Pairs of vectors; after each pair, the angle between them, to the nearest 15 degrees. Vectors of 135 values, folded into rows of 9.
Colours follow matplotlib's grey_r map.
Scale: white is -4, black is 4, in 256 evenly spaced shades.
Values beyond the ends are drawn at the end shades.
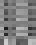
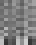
135 degrees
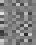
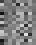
165 degrees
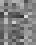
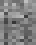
150 degrees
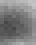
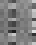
75 degrees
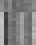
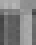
105 degrees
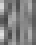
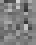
105 degrees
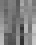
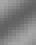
90 degrees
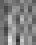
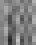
165 degrees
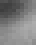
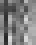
60 degrees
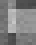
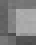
60 degrees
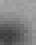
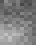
150 degrees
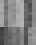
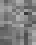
45 degrees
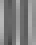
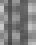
45 degrees
